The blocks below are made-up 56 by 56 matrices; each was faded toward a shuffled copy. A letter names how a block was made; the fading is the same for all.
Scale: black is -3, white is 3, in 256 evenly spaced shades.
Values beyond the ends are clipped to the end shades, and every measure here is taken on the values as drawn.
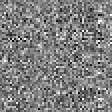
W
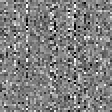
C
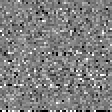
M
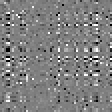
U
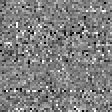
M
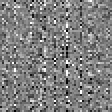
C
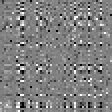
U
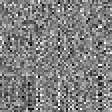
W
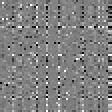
U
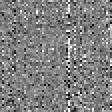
C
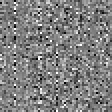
C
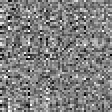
W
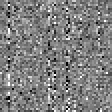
C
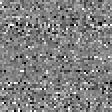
M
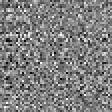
W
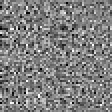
W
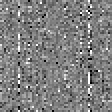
C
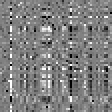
U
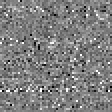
M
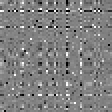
U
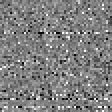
M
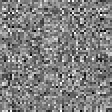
W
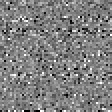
M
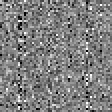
C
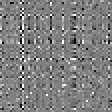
U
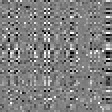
U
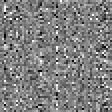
C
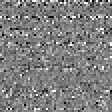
M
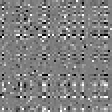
U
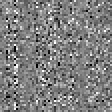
C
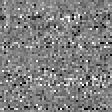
M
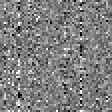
C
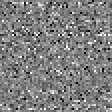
M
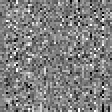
C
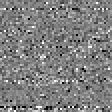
M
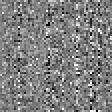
C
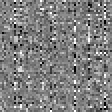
C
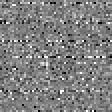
M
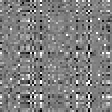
U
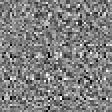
W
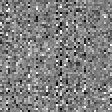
C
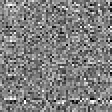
W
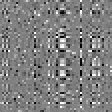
U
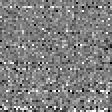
M
